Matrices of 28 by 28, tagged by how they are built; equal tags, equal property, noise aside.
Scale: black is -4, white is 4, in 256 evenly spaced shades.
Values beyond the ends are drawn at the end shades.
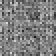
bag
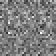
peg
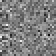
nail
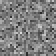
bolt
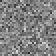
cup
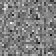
bolt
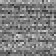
bag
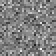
bolt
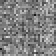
bag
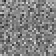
peg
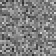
bolt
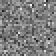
cup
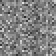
bolt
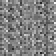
bolt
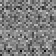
peg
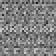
peg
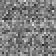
bag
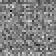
bag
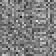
bag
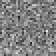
peg
